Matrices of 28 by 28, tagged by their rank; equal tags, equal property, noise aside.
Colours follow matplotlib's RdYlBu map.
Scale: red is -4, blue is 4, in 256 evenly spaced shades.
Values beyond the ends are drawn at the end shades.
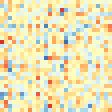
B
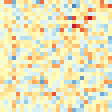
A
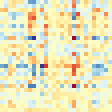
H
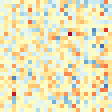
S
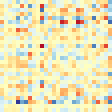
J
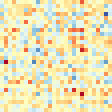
A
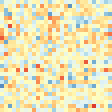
S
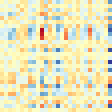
H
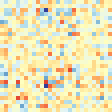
B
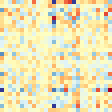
J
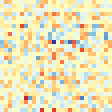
A
